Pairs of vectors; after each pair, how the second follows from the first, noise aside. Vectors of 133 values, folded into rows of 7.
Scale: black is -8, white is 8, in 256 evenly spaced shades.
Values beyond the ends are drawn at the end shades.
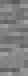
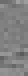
wrapped around, negated, partly zeroed.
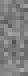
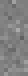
wrapped around, negated, partly zeroed.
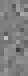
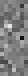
reversed, negated, scaled up.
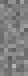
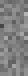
wrapped around, negated.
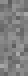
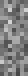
reversed, scaled up.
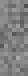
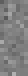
wrapped around, negated, partly zeroed.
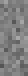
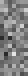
reversed, negated, scaled up.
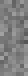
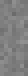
negated, shrunk.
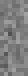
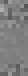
wrapped around, negated, partly zeroed.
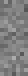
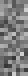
negated, scaled up.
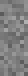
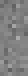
wrapped around, negated, partly zeroed.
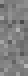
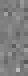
wrapped around, negated, partly zeroed.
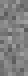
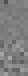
wrapped around, negated, partly zeroed.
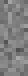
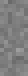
negated, shrunk.
